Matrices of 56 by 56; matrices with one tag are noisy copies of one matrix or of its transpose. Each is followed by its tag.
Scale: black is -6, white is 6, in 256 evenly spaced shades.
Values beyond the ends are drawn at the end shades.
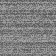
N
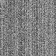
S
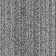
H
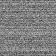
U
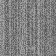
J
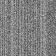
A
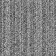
N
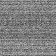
H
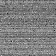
S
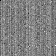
U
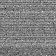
A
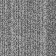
A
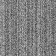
J
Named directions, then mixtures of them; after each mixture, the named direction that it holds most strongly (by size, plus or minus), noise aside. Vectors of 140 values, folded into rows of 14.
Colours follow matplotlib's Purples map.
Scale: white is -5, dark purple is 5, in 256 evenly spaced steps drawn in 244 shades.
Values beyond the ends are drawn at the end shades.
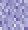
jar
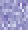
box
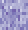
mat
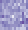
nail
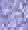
box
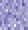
jar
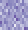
jar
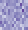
jar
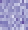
nail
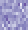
box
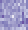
nail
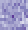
nail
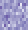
box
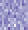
jar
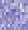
mat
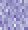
jar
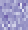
box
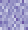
jar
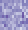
nail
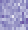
nail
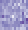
nail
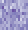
mat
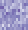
mat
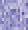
mat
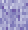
mat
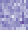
nail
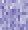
mat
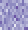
jar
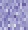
box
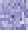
nail
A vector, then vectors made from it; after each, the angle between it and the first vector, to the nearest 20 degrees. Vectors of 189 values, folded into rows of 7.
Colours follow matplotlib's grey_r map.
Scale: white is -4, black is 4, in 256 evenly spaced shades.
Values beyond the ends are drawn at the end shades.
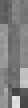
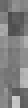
40 degrees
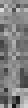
140 degrees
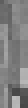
20 degrees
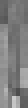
20 degrees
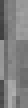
100 degrees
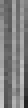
80 degrees
